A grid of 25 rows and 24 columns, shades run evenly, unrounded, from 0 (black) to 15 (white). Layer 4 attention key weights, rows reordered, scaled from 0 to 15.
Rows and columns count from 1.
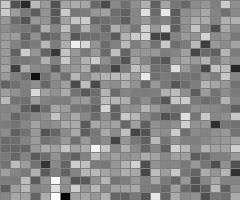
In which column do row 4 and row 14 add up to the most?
15
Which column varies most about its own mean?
6
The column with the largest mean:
23
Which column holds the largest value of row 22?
18
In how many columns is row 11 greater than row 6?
10
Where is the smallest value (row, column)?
25, 7
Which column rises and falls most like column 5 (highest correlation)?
24
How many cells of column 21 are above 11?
2
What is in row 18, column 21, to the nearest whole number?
8
